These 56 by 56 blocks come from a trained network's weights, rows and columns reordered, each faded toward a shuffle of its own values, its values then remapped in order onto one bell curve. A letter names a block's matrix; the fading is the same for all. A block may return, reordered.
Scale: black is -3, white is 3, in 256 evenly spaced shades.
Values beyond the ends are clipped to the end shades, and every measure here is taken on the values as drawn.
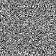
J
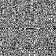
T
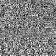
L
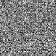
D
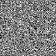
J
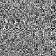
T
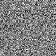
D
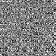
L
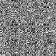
L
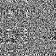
J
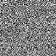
J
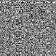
J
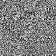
L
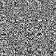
T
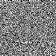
L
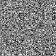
J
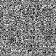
L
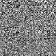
J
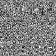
D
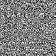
L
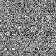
D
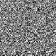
D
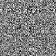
T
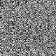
T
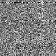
T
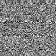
D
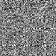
J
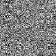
T
